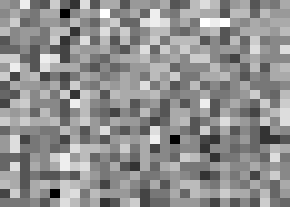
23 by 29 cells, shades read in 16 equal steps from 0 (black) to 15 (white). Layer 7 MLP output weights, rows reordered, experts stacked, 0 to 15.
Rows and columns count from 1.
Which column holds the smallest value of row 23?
11
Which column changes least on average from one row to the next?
4
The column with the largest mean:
9
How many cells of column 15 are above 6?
18
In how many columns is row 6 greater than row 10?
13
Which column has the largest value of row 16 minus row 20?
16
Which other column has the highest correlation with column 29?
3
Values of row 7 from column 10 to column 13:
7 6 9 10
